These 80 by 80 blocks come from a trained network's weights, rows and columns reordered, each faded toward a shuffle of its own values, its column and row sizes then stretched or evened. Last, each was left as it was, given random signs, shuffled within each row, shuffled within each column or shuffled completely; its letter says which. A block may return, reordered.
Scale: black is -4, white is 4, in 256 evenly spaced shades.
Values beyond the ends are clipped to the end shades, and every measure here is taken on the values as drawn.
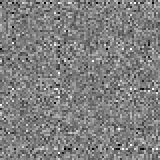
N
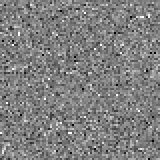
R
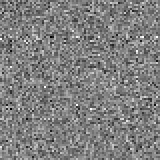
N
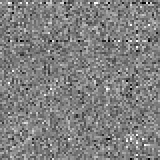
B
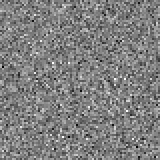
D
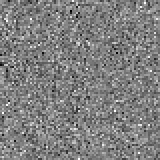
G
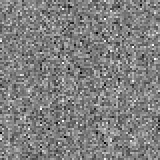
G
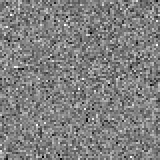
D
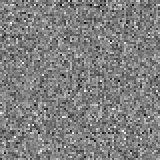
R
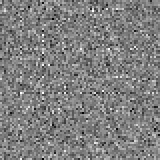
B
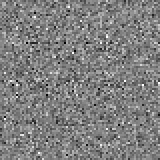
B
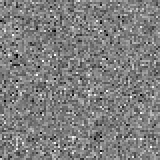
B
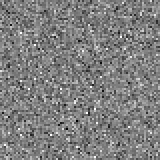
D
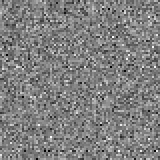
R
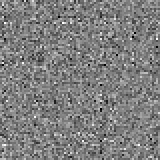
B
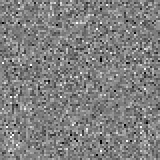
B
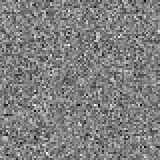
B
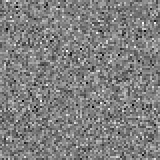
D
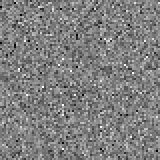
D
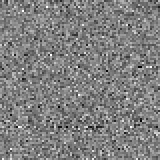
R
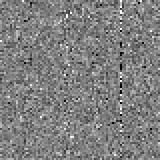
G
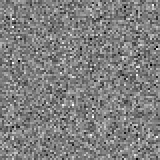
G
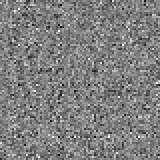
N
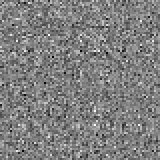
N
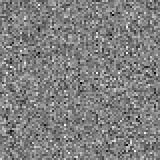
G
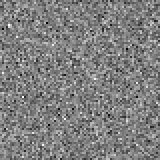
D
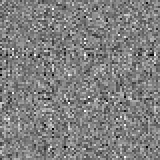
N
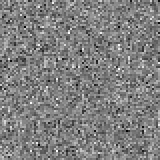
N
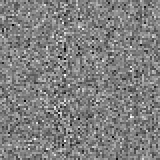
G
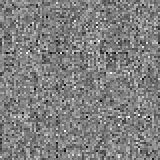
N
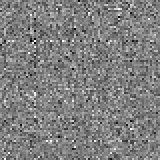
N
